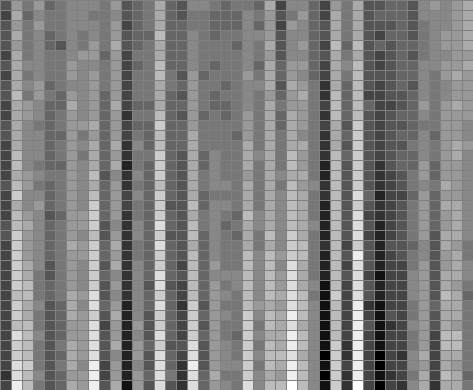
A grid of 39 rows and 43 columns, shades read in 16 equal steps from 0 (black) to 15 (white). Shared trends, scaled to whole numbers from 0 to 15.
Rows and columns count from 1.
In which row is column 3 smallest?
2
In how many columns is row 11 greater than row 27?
13
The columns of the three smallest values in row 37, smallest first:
35, 30, 12
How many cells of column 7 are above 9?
9
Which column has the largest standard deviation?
27
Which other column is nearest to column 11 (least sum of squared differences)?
7
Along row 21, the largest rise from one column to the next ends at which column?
31
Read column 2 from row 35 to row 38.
12 12 13 13
